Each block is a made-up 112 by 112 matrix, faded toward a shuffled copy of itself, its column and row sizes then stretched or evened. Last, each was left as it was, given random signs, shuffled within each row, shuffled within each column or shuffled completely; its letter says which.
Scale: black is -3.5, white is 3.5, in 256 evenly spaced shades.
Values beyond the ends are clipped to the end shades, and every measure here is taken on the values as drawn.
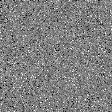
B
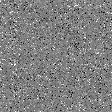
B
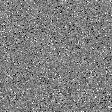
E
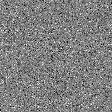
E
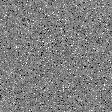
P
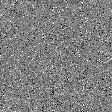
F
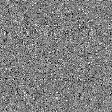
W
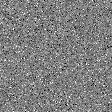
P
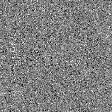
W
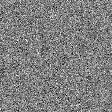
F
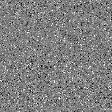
W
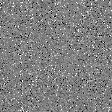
B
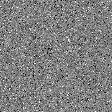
F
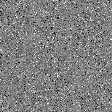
F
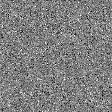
B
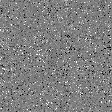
B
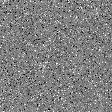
P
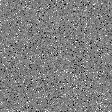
F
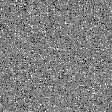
W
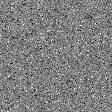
P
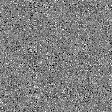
W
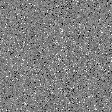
F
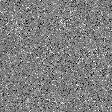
E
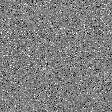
E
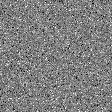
P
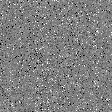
F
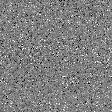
E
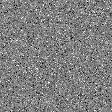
P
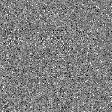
W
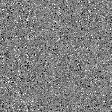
W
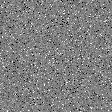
P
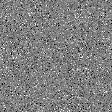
B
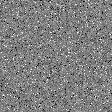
P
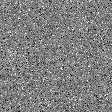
P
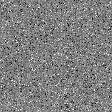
F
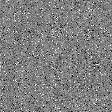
W
